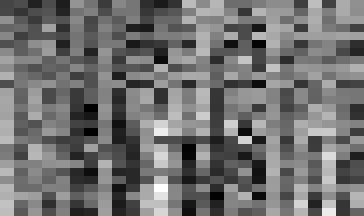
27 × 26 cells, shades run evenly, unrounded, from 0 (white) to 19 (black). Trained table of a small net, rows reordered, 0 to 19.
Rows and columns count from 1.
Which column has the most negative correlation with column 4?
26
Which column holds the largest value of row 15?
7
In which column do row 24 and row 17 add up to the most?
9
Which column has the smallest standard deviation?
20
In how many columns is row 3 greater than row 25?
14
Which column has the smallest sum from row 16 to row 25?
12
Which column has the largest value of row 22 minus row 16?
19
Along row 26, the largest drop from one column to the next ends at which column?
24
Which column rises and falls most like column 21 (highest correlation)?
16
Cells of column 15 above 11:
5
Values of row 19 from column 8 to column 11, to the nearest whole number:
13 14 16 7
